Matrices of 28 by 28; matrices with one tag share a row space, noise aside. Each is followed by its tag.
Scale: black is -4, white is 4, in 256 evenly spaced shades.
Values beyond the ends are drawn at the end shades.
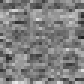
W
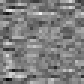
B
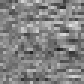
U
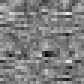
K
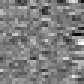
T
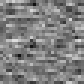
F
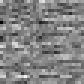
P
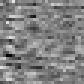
B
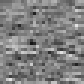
F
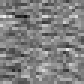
K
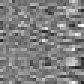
T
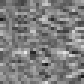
T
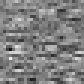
F
